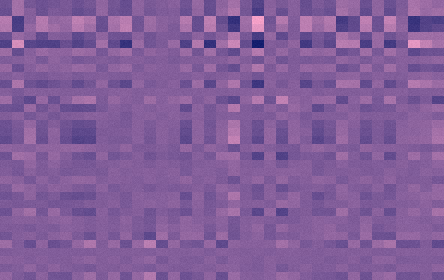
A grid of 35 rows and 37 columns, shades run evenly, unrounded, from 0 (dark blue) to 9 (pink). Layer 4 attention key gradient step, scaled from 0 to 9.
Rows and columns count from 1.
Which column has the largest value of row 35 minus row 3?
20
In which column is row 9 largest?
22
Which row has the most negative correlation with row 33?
30
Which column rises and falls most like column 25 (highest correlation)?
15
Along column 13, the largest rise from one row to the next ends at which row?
31
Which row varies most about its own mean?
6
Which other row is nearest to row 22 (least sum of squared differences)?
12
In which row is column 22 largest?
3
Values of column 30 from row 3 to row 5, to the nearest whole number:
3 3 5
